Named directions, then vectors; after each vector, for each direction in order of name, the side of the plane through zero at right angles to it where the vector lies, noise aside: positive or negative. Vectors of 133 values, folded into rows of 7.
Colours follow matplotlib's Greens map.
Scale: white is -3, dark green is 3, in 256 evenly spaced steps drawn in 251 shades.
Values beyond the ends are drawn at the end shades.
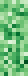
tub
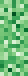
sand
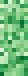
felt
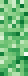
positive, negative, positive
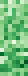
positive, positive, positive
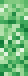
positive, positive, negative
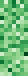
negative, positive, negative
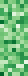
positive, negative, negative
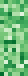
positive, negative, negative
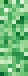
positive, negative, positive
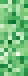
positive, positive, negative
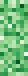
positive, negative, positive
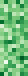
positive, negative, negative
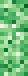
positive, positive, negative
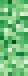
negative, negative, negative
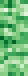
negative, negative, negative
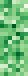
negative, negative, positive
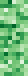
negative, negative, positive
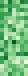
negative, negative, negative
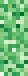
negative, positive, positive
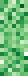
positive, negative, positive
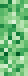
negative, negative, positive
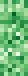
positive, positive, negative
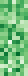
negative, negative, positive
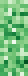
positive, positive, positive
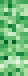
negative, negative, negative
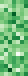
positive, positive, negative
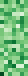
positive, negative, negative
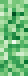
positive, positive, positive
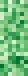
positive, positive, positive
